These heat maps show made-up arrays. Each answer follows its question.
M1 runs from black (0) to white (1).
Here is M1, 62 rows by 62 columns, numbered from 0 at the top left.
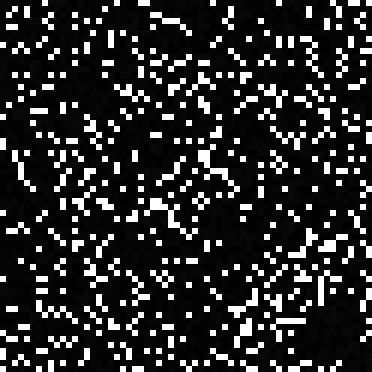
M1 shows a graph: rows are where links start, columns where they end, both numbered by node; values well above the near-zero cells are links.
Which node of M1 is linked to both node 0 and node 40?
node 55
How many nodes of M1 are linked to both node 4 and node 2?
7
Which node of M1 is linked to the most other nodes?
node 46
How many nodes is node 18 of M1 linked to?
12
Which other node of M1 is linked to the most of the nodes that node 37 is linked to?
node 14
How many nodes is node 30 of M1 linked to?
9
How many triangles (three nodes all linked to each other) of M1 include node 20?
6
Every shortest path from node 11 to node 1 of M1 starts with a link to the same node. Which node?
node 28
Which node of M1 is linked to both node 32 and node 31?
node 43
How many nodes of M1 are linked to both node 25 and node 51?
5
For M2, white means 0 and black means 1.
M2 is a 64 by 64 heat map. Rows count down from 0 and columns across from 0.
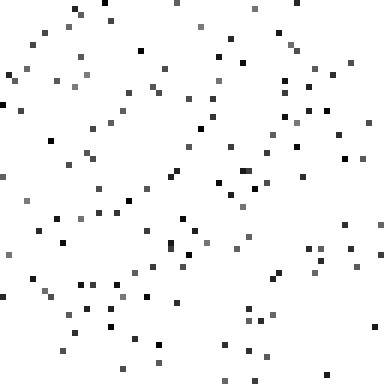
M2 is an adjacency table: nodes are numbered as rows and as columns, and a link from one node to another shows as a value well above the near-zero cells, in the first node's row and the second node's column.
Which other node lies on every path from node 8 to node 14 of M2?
node 49
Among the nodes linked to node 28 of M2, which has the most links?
node 41
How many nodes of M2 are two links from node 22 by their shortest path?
2
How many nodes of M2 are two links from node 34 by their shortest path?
2
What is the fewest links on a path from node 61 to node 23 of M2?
4
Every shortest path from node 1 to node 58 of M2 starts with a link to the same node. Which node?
node 12
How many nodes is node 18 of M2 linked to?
4
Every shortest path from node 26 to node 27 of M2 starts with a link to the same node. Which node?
node 15
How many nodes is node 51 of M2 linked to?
3
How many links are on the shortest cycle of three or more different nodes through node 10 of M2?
5
